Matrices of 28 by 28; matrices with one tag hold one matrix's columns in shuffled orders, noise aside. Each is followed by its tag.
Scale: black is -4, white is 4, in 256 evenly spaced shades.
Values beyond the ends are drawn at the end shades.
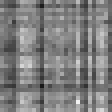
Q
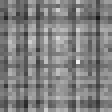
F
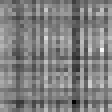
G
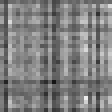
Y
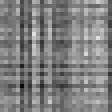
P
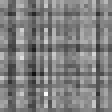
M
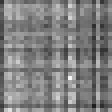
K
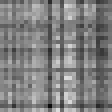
K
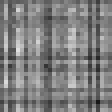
G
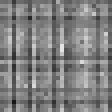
G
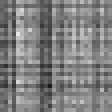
P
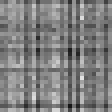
K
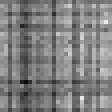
Y
